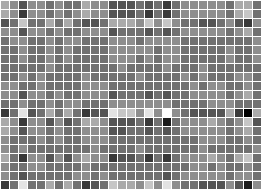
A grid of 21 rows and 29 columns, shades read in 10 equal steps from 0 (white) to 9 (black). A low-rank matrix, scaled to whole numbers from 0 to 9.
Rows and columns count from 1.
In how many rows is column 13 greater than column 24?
10
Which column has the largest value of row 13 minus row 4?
28
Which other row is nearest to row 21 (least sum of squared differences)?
3
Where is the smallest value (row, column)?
13, 19
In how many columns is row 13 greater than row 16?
13
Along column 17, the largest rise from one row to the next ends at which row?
14
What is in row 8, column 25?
5
